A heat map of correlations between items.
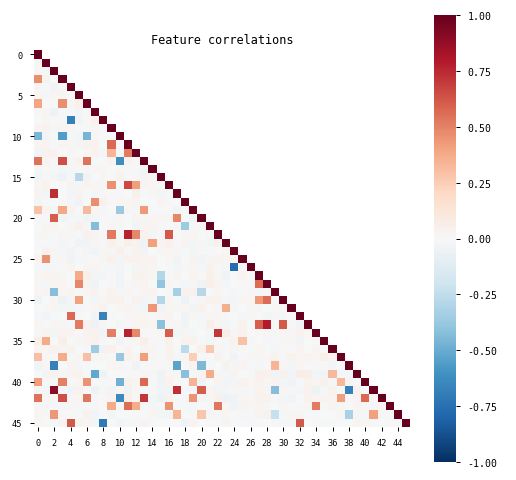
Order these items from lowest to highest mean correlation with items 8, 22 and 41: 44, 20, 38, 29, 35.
38, 29, 35, 44, 20
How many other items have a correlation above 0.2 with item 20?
4
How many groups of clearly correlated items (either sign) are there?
9
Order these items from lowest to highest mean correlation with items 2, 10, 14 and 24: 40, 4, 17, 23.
40, 4, 23, 17
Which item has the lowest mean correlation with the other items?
10
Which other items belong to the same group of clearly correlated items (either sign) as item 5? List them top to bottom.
15, 27, 28, 30, 33
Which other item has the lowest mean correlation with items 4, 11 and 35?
8
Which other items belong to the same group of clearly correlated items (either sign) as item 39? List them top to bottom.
7, 18, 21, 36
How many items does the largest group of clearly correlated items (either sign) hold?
9
